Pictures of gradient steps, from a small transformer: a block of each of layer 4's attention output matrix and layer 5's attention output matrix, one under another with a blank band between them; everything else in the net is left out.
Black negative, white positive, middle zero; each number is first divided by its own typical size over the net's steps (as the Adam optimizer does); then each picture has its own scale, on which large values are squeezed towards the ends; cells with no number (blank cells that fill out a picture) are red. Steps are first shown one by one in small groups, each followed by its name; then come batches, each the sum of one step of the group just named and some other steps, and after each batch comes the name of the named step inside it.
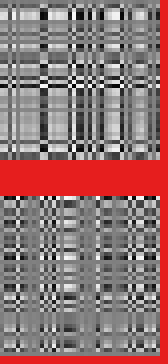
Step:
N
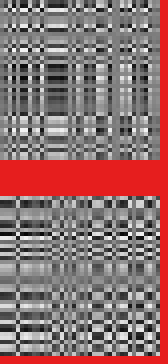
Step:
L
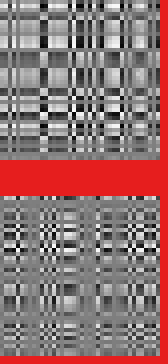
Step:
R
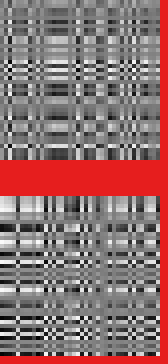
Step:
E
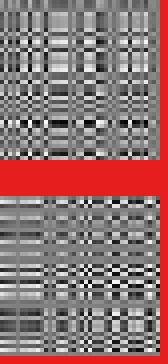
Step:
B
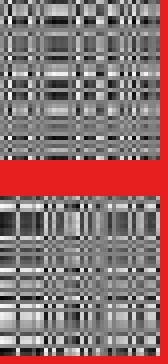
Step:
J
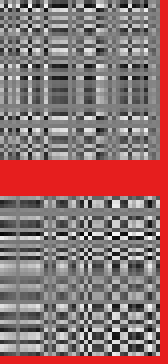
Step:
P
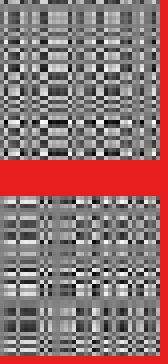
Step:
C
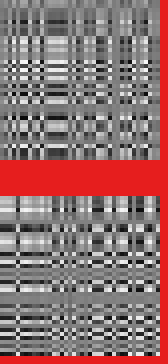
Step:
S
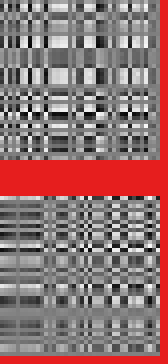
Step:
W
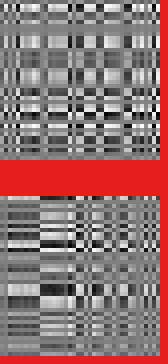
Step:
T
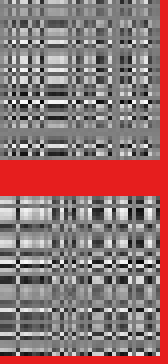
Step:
S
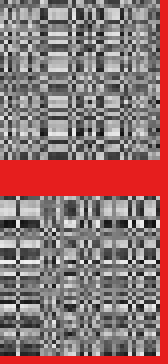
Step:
N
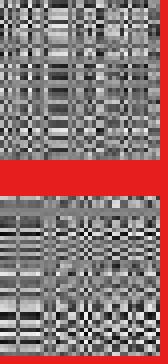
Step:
P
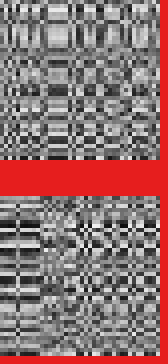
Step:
T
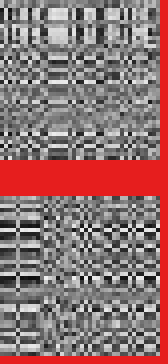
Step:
W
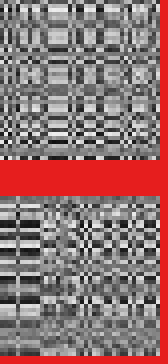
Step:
T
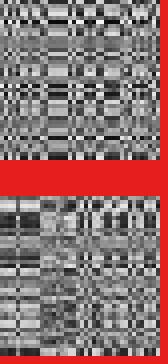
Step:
J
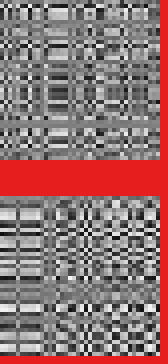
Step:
P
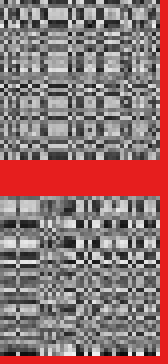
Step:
S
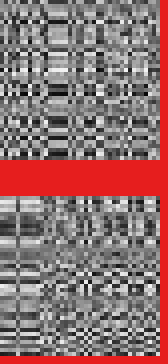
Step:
B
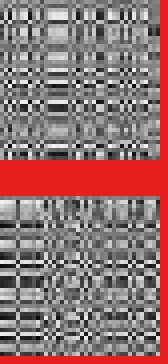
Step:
E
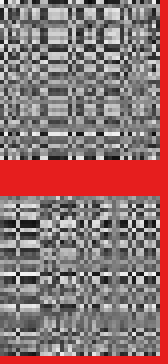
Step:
C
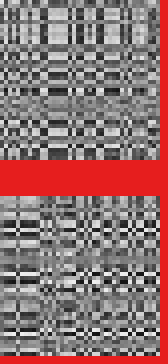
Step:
C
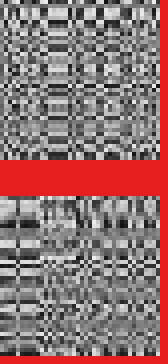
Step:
E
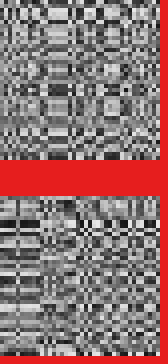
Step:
P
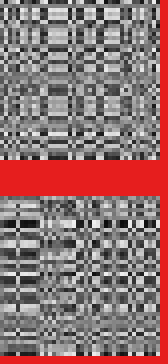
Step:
C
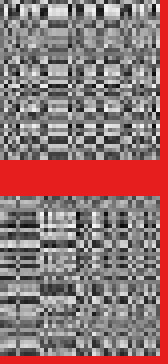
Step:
T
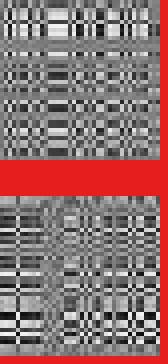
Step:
L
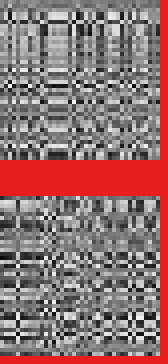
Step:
S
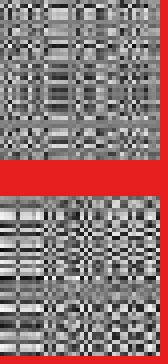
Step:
P
